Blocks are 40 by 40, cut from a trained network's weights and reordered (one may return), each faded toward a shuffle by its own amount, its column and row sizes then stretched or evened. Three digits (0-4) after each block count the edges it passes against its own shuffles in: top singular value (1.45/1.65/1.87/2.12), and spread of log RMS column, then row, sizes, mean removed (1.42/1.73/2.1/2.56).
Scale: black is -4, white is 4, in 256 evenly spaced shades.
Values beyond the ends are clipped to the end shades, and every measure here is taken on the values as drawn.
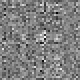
3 3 0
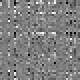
3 4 2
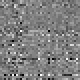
0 2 4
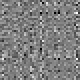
2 4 1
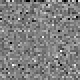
1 0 2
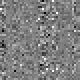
1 3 1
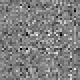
0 3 2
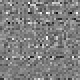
0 1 4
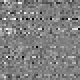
0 0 4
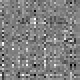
2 4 2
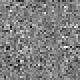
0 2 3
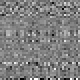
4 0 4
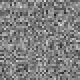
3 0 0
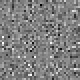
2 2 2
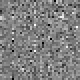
0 2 0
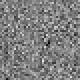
0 1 0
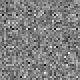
3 1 2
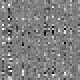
1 4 1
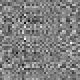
4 2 3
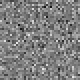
2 1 0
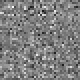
3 2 1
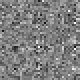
1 2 2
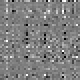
2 2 4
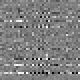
4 1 4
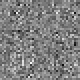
0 2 1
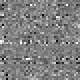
0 2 4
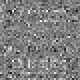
3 1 2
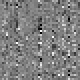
2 4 0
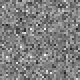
0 1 1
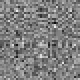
4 2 1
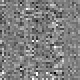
2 4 0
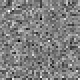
2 1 0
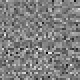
3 0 2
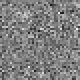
1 0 2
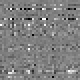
3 0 4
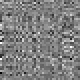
4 3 4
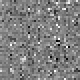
0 3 0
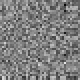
4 0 2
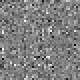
0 2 2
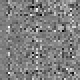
0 4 3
